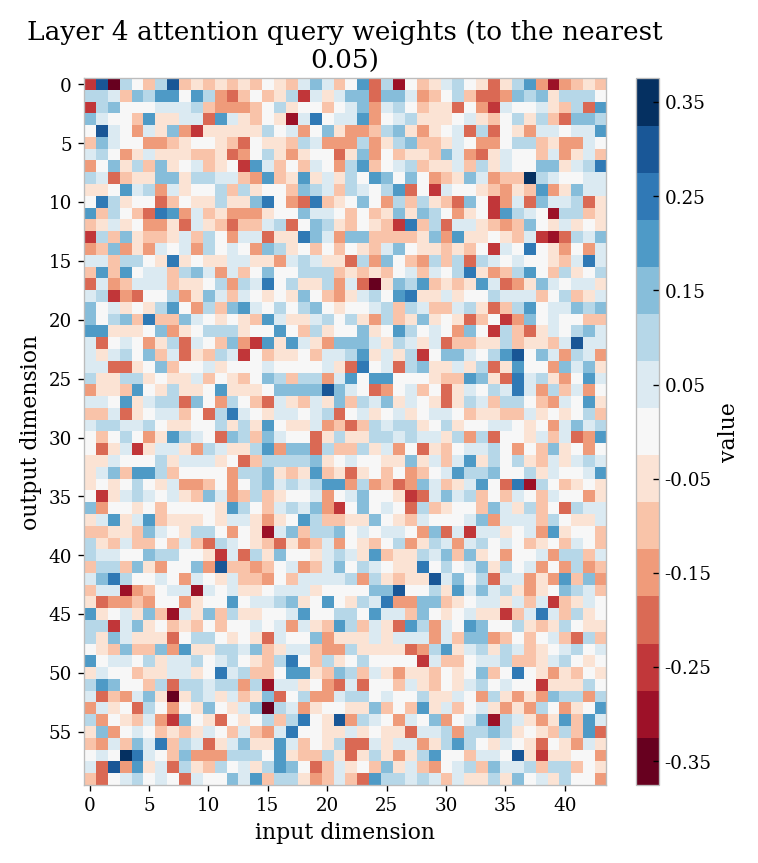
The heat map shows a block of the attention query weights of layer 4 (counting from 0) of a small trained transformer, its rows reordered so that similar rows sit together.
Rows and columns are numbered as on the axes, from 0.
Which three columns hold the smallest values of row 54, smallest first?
34, 7, 11
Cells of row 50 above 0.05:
8
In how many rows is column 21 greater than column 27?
25
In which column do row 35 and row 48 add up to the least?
27
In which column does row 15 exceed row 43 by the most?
3
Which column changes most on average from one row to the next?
15
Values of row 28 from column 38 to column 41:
-0.05 0 -0.05 0
